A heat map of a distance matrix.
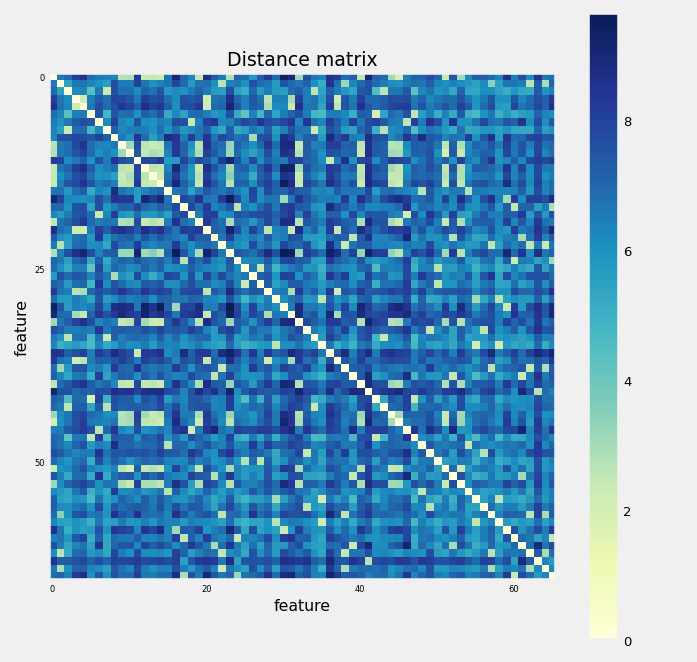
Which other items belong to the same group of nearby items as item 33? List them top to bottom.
49, 56
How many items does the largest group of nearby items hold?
14
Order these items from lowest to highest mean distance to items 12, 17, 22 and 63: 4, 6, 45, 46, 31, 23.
45, 23, 6, 46, 4, 31
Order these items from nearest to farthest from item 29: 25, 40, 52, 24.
25, 52, 24, 40
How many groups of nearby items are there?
16
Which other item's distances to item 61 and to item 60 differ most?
65
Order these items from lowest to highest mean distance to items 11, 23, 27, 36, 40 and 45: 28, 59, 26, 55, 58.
58, 55, 26, 59, 28
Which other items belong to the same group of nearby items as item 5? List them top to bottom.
42, 47
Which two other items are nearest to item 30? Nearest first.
59, 16
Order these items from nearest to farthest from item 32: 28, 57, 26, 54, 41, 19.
19, 26, 54, 57, 28, 41
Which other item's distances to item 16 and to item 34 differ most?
43
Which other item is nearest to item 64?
22
